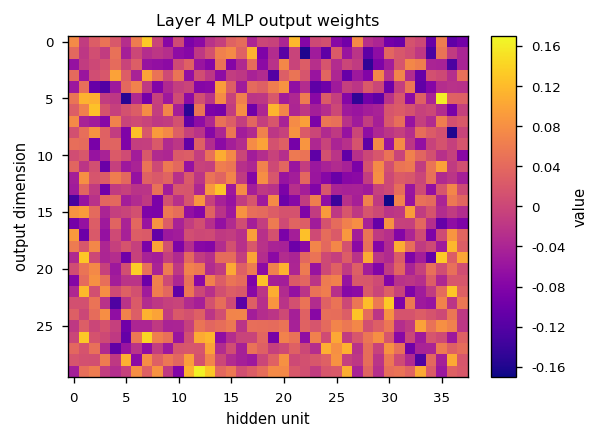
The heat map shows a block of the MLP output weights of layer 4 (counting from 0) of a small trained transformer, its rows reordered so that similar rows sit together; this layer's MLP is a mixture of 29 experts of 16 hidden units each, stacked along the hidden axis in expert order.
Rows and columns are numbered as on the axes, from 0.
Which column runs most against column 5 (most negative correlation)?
35
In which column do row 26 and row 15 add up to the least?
22
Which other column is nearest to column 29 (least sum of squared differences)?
18
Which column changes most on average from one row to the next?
7
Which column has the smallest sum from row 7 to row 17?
23
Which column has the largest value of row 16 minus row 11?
27
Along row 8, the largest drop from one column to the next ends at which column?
36
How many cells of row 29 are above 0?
28
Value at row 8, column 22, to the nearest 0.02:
0.02
